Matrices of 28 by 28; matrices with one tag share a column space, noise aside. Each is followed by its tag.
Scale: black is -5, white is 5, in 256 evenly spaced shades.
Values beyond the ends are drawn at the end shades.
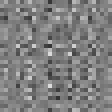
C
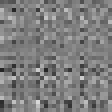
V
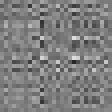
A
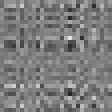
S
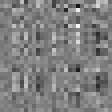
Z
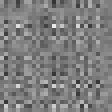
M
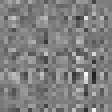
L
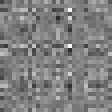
C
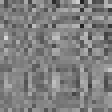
Z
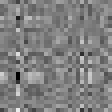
L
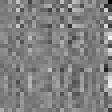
Z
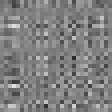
M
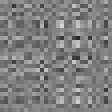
A
